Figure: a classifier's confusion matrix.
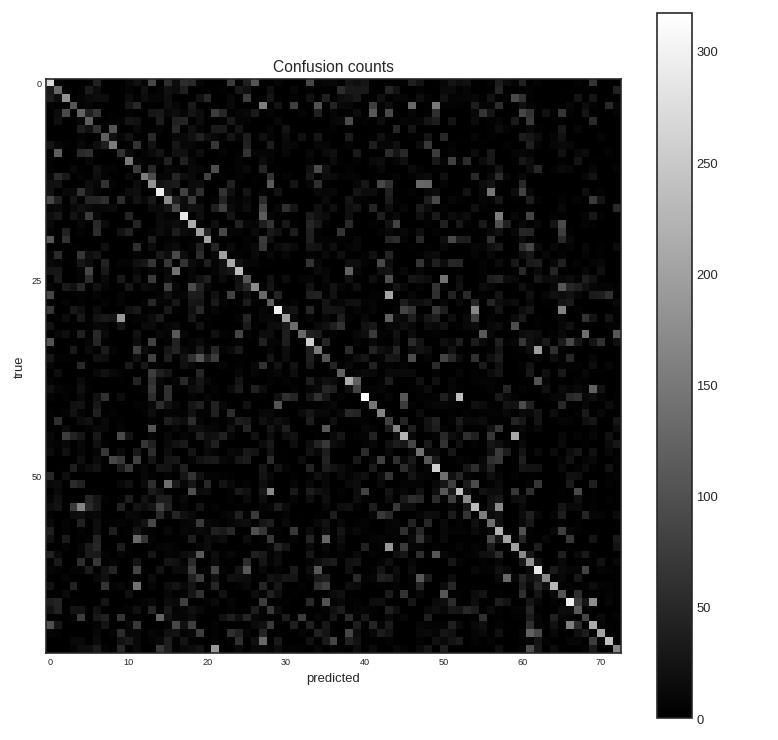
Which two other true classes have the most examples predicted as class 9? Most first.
30, 45
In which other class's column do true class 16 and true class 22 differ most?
27
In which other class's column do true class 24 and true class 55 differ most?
38
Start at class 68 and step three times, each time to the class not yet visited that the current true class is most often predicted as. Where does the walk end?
13
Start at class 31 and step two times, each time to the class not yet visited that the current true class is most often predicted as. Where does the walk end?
43
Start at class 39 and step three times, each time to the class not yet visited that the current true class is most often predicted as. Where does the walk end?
35
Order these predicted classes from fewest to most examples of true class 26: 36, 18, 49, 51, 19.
51, 36, 19, 49, 18
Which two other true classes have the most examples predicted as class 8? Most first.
6, 48
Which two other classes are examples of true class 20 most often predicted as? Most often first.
0, 51
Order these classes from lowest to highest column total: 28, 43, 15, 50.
50, 28, 15, 43
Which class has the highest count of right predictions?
40
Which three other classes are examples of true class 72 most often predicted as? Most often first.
21, 61, 14
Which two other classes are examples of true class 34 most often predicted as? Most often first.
62, 11
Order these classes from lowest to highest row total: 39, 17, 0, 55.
39, 55, 17, 0
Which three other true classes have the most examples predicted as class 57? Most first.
54, 17, 18
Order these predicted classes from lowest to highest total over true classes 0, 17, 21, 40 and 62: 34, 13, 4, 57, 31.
4, 31, 13, 34, 57
